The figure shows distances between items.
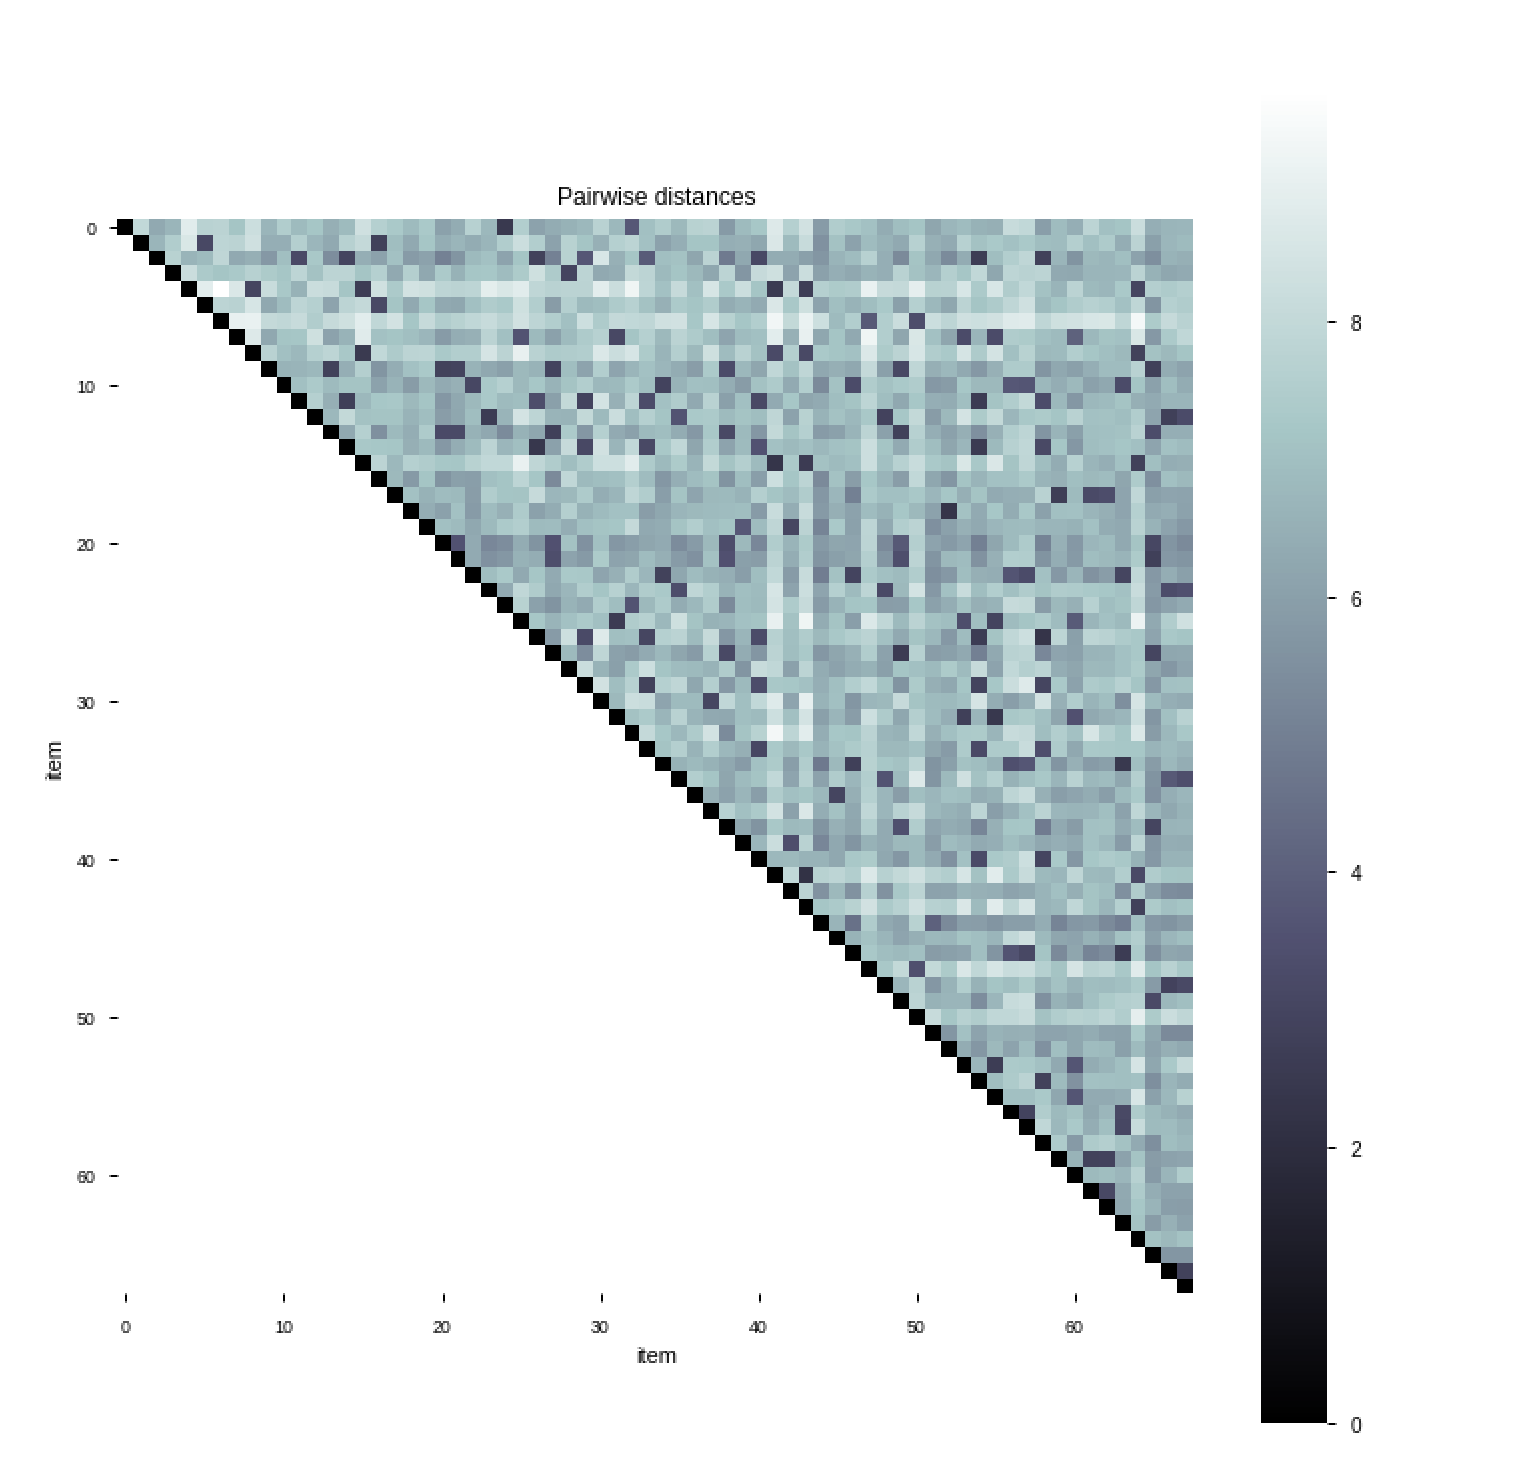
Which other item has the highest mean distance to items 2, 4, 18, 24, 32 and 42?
6
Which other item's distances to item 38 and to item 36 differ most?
45
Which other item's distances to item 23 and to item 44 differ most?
12
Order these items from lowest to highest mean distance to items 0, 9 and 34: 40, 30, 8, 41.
40, 30, 8, 41
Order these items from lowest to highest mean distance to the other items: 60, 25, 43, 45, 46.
46, 60, 45, 25, 43
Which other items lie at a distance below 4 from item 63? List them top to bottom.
10, 22, 34, 46, 56, 57
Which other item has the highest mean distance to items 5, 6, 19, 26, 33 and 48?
4
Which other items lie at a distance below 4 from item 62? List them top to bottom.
17, 59, 61
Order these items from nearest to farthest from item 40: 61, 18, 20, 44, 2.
2, 20, 18, 44, 61
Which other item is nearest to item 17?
59
